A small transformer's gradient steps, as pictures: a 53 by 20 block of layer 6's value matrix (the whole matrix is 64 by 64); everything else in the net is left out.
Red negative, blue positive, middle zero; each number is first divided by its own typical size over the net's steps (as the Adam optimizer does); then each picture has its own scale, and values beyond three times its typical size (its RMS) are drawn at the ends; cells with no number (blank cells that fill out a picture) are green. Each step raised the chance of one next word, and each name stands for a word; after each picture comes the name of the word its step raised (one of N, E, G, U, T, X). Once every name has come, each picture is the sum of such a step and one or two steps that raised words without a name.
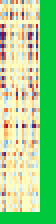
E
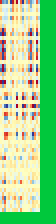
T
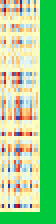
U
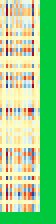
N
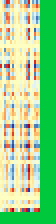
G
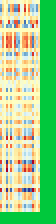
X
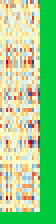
N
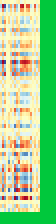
X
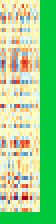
T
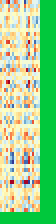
T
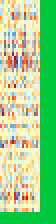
E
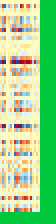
G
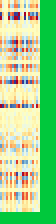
T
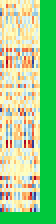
N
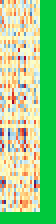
U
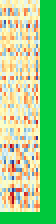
X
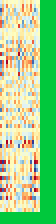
X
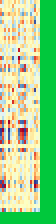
G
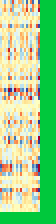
X
